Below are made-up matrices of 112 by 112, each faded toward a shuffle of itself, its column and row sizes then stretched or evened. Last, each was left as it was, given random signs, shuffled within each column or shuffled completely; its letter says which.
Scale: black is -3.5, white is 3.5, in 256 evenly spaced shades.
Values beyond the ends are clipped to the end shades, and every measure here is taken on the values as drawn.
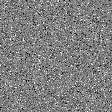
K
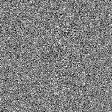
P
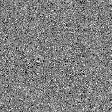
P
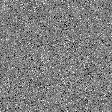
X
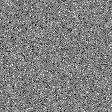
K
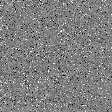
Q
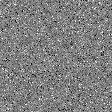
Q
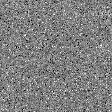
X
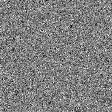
Q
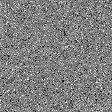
X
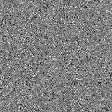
P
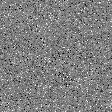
K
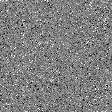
X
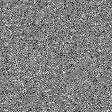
X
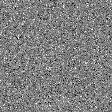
X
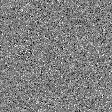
Q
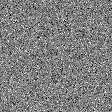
K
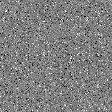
P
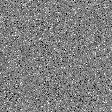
Q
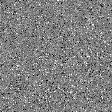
X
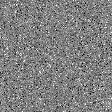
X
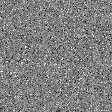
X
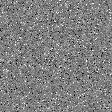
K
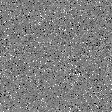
P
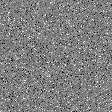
K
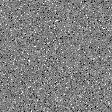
Q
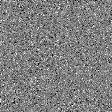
P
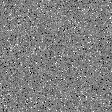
K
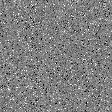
Q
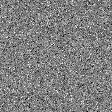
Q
